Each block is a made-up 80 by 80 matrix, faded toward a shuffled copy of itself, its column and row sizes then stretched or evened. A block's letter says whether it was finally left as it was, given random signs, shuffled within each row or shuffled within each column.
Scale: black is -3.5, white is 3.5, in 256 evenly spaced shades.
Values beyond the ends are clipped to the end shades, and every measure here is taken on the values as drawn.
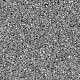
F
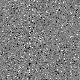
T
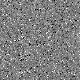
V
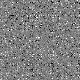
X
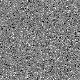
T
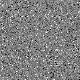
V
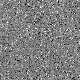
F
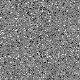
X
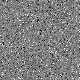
T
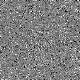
V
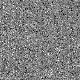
T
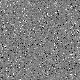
T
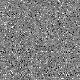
X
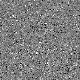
V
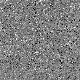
V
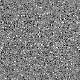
X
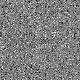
X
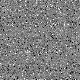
V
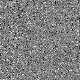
V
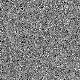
V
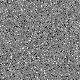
F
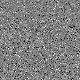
F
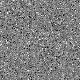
T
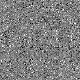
X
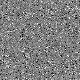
X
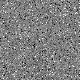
T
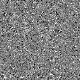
V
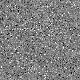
F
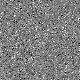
T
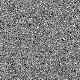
F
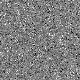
T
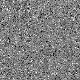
V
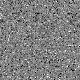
F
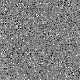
X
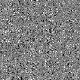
X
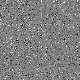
V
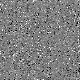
V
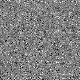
X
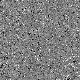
T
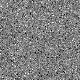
T
